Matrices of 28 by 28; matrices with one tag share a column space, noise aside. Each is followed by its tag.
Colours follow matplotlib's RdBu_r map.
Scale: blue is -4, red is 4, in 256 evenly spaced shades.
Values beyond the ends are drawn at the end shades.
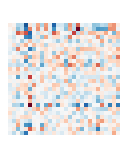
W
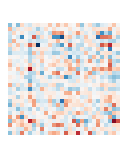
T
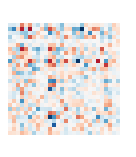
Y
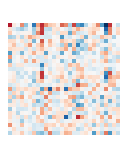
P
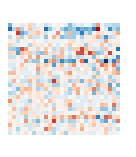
Y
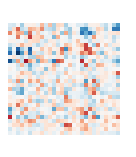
Y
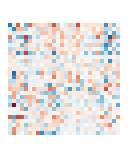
P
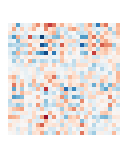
P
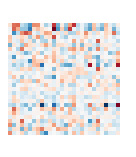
W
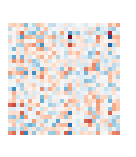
T
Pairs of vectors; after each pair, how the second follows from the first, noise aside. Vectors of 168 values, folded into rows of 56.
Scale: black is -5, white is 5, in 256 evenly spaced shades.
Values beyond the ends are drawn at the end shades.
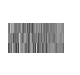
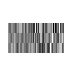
reversed, scaled up.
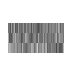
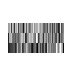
negated, scaled up.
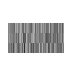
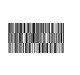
negated, scaled up.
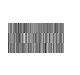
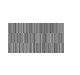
wrapped around, shrunk.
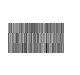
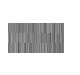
wrapped around, shrunk.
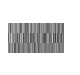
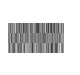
wrapped around.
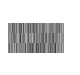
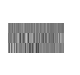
partly zeroed.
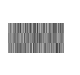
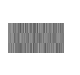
shrunk.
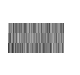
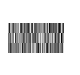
reversed, scaled up.
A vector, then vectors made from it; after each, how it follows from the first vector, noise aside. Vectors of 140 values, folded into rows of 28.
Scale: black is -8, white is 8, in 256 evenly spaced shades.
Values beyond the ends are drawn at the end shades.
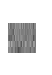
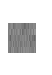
reversed, shrunk.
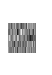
wrapped around, scaled up.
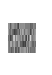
wrapped around, scaled up.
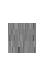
partly zeroed.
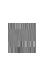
partly zeroed.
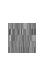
reversed, negated.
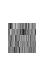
wrapped around, scaled up.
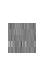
partly zeroed.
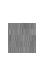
reversed, shrunk.
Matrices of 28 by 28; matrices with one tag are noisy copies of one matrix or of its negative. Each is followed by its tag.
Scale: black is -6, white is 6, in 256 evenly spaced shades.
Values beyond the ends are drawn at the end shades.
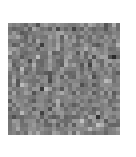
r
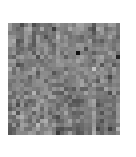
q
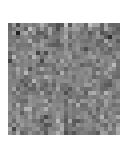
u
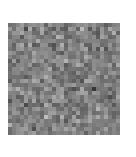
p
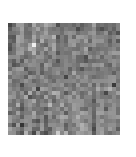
q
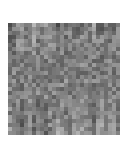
q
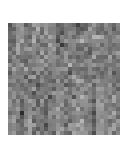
q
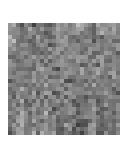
q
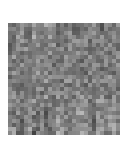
q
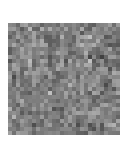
r
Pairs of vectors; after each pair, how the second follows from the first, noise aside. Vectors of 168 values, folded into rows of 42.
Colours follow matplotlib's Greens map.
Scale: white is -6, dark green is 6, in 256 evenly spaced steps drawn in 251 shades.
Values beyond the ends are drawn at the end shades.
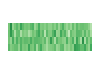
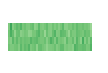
shrunk.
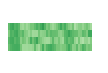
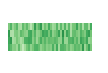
shuffled.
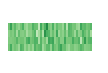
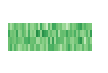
sign-scrambled.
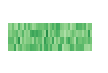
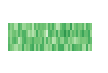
sign-scrambled.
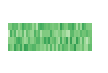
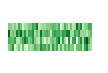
negated, scaled up.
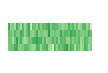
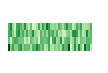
reversed, negated, scaled up.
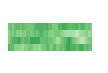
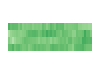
wrapped around, shrunk.
